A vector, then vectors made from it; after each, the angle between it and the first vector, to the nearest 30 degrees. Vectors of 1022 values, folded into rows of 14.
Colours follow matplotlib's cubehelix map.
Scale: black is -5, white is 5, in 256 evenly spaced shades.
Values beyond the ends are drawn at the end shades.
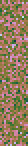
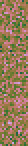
120 degrees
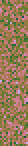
150 degrees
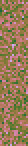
30 degrees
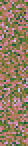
120 degrees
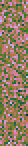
60 degrees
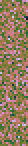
90 degrees
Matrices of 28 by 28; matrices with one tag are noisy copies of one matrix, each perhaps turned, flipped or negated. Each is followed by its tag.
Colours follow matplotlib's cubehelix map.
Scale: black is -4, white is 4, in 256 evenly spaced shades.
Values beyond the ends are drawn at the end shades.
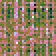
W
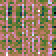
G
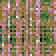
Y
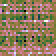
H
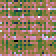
Y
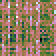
Y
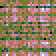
G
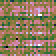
Y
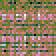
H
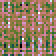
W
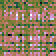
H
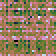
Y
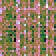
Y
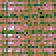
W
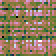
Y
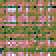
G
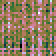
W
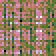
H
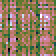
Y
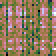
G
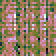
Y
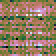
Y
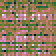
H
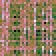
H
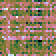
Y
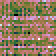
Y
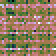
G
